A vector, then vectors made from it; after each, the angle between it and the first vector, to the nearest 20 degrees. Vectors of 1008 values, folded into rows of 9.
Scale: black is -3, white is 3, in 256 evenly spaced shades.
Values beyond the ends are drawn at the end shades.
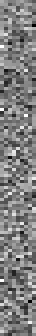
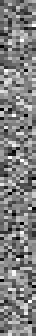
160 degrees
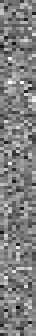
100 degrees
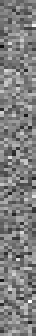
160 degrees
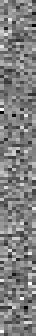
40 degrees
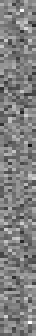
60 degrees
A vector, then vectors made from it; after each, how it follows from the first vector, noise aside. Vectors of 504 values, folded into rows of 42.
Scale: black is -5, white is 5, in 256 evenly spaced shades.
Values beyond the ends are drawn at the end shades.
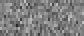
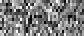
negated, scaled up.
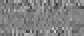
reversed, negated, partly zeroed.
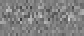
partly zeroed.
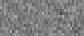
wrapped around, shrunk.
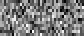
reversed, scaled up.
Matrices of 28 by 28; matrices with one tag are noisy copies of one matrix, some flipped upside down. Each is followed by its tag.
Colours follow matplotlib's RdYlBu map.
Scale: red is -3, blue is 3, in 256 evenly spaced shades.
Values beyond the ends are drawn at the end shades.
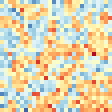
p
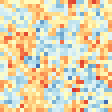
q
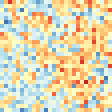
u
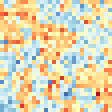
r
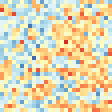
u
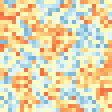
r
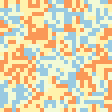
q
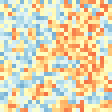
u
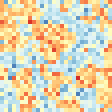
r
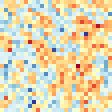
u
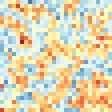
p
